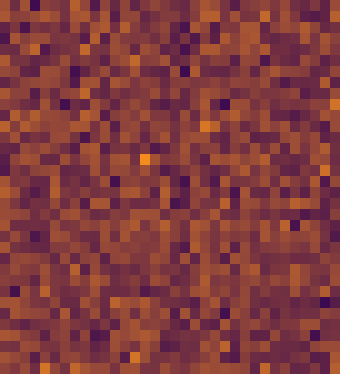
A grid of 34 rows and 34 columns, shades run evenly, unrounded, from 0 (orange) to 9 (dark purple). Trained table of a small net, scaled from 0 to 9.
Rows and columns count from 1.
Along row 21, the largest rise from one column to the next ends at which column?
30
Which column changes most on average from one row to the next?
23
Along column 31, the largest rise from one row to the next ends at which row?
20
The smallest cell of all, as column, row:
15, 15
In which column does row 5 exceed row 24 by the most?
19
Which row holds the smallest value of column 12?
28
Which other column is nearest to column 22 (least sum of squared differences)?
3
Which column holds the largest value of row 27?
2
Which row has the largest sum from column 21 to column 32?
33
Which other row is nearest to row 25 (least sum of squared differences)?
26
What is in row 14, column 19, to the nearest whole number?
4
